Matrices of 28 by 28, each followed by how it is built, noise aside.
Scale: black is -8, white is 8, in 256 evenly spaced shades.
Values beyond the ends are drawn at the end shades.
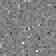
sparse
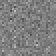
uneven columns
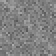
Toeplitz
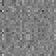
low rank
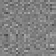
low rank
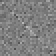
diagonal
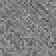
Toeplitz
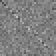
diagonal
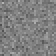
noise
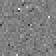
sparse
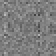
low rank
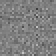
low rank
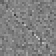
diagonal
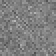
Toeplitz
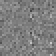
uneven columns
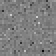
sparse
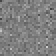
uneven columns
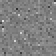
sparse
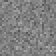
noise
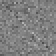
diagonal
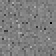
sparse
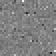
sparse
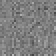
low rank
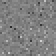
sparse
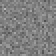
noise
